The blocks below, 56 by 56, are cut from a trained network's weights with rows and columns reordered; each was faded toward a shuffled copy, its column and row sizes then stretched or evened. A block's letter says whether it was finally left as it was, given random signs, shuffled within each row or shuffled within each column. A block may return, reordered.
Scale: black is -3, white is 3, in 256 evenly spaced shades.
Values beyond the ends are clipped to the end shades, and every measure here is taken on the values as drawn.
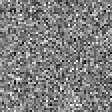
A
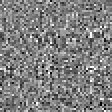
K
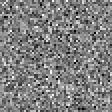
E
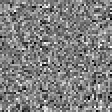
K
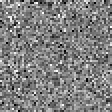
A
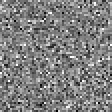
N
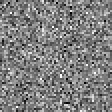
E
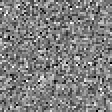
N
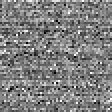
N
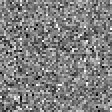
E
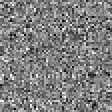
K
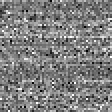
N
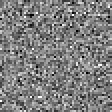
A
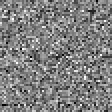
N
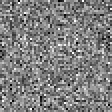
K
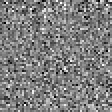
A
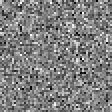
A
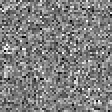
K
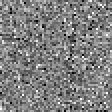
E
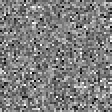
A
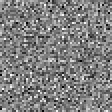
N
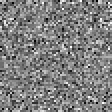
N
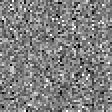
E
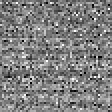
K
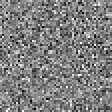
K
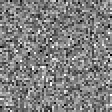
E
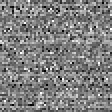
N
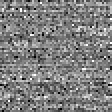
N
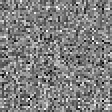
K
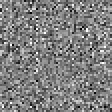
K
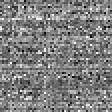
K
